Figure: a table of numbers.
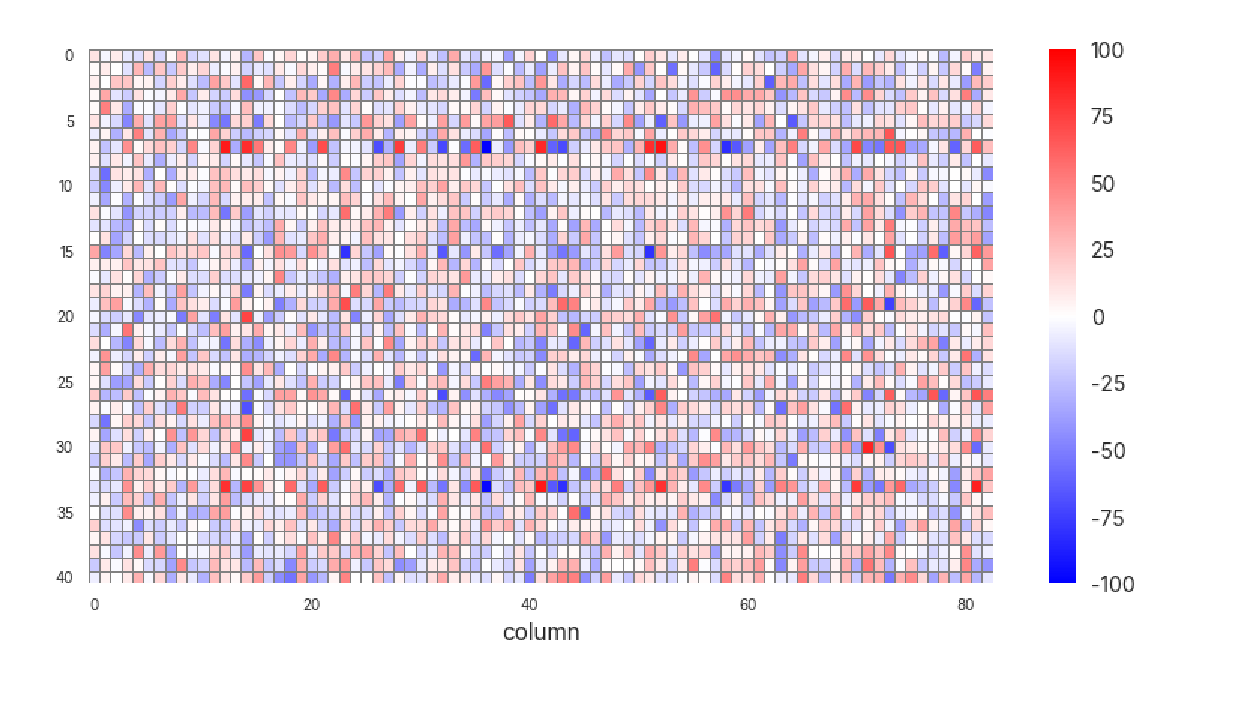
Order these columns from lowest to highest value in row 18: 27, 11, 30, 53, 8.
53, 11, 30, 8, 27
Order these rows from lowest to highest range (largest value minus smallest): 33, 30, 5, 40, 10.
10, 40, 5, 30, 33
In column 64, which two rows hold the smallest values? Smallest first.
5, 31
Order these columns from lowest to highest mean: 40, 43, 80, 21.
40, 43, 21, 80
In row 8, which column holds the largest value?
34
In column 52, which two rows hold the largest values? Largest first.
7, 33
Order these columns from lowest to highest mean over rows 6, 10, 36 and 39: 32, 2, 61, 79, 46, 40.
46, 2, 40, 79, 61, 32
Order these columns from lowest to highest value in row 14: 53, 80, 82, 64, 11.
82, 64, 53, 11, 80
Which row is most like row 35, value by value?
21
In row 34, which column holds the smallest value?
57
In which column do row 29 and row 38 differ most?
14
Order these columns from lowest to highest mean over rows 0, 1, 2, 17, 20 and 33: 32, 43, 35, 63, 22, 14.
43, 32, 22, 35, 63, 14
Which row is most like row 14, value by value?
13
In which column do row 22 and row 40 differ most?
44
